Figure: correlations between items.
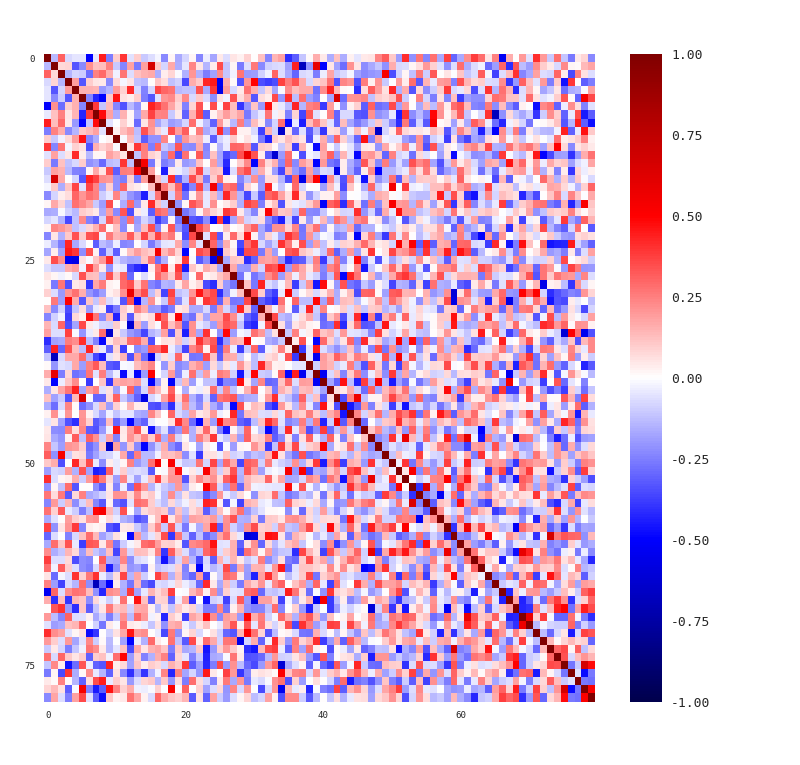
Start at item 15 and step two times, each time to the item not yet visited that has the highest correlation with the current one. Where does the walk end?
39
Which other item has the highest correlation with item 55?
53
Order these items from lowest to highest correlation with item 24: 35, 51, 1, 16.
1, 51, 35, 16
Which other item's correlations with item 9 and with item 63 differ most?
34
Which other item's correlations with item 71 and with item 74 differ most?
29
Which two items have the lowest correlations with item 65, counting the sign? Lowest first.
7, 9
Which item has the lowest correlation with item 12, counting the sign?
33
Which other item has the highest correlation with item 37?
51
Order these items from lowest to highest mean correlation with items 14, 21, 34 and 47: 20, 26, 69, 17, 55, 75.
75, 20, 17, 26, 55, 69
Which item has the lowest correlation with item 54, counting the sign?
57
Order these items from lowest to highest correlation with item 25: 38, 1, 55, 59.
38, 55, 59, 1
